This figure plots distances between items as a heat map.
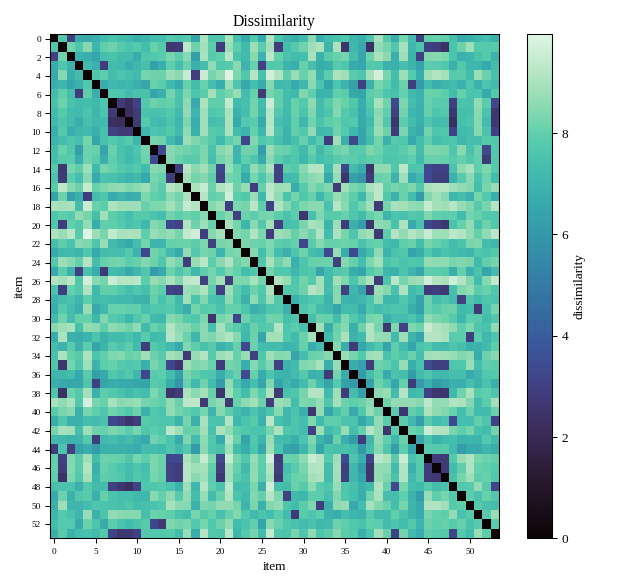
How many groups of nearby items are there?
15
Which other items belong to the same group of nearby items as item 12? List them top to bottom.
13, 52
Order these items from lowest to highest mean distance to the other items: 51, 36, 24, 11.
36, 11, 51, 24
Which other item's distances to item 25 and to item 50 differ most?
6
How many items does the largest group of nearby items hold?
10
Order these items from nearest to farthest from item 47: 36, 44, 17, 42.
36, 44, 17, 42
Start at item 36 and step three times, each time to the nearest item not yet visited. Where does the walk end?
23
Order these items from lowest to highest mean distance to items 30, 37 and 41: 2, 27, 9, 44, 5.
9, 5, 44, 2, 27
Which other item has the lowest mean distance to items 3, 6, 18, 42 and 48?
25
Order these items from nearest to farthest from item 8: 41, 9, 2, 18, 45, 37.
9, 41, 37, 2, 45, 18
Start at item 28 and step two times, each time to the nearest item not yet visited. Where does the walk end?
44
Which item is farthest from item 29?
4
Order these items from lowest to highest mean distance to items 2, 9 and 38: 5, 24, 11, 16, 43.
5, 43, 11, 24, 16
